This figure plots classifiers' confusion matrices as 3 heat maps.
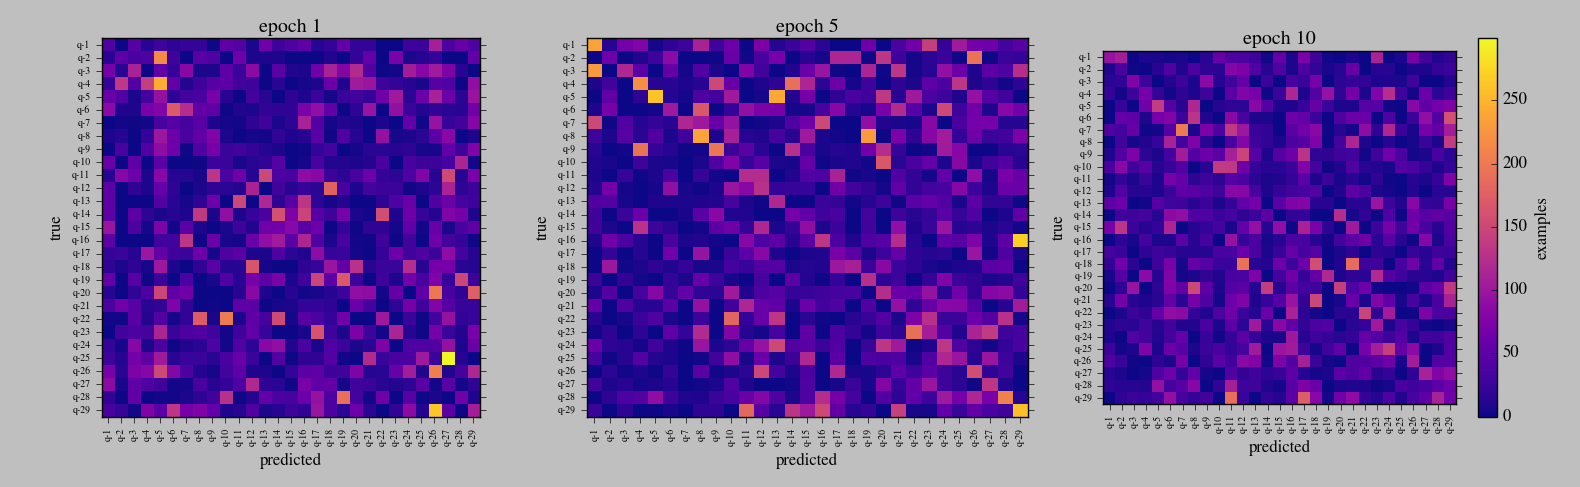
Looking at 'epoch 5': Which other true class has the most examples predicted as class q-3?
q-1
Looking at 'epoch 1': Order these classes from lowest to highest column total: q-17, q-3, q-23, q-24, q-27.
q-23, q-3, q-24, q-17, q-27
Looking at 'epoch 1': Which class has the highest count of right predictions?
q-26
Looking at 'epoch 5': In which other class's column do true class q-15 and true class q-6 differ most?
q-8
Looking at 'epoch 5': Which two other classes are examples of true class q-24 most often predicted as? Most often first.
q-13, q-20
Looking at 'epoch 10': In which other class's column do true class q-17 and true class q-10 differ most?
q-11
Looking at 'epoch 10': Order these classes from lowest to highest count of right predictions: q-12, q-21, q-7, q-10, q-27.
q-21, q-12, q-27, q-10, q-7
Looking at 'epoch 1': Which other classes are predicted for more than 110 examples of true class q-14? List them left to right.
q-8, q-16, q-22
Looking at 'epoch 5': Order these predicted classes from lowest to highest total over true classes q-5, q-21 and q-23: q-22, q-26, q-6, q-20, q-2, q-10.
q-2, q-6, q-20, q-10, q-26, q-22
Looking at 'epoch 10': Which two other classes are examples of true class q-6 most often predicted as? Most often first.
q-29, q-8
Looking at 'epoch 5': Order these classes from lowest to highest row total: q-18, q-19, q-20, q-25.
q-19, q-18, q-25, q-20
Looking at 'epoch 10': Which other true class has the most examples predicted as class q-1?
q-15
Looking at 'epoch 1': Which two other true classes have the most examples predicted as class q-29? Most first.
q-20, q-26
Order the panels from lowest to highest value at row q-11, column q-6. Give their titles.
epoch 1, epoch 5, epoch 10
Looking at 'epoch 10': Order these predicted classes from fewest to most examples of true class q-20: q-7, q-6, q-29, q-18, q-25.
q-25, q-18, q-7, q-6, q-29
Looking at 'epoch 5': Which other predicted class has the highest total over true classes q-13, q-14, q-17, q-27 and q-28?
q-26
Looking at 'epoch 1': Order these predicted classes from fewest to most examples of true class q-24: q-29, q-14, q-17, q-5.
q-17, q-5, q-29, q-14
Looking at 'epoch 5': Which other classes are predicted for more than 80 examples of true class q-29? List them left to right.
q-11, q-14, q-15, q-16, q-21
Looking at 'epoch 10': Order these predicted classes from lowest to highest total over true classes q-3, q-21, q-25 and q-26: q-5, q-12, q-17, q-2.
q-5, q-2, q-17, q-12
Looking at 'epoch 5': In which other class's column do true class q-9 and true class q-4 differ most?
q-20
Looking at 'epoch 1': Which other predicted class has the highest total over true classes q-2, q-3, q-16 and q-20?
q-5
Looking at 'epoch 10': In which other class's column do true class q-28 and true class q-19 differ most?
q-23
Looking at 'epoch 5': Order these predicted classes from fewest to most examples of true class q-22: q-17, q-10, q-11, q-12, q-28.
q-17, q-11, q-12, q-28, q-10
